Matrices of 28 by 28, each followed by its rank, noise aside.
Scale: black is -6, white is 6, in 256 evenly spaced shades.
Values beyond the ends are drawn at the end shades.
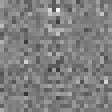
five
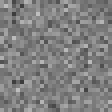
seven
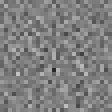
six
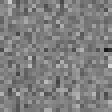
six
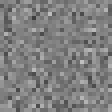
seven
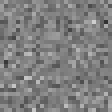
seven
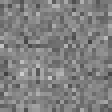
six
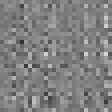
three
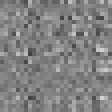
four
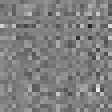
three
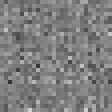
seven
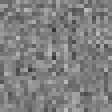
seven
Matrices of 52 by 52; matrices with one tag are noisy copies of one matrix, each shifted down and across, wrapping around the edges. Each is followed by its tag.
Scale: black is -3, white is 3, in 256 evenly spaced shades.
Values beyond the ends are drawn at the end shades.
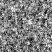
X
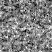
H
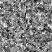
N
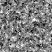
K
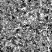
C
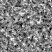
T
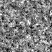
N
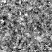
X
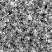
X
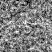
H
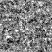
K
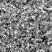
H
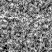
H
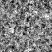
X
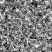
T
